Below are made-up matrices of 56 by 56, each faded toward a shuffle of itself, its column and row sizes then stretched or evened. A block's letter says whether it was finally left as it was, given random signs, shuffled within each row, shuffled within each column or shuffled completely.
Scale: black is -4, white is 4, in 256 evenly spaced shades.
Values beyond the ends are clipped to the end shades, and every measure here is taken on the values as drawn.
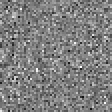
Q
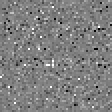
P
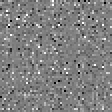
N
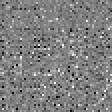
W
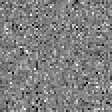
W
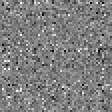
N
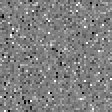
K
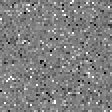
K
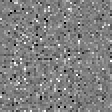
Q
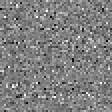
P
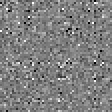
W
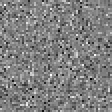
Q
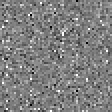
Q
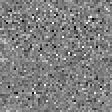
P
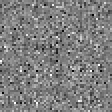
N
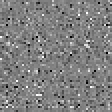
W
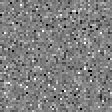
K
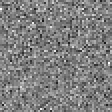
P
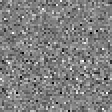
P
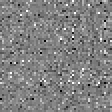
N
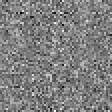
W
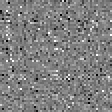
W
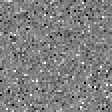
K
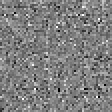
N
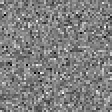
P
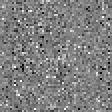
Q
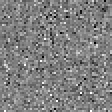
Q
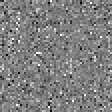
Q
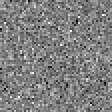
K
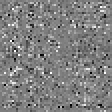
W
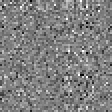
W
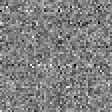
N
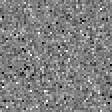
K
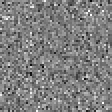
N
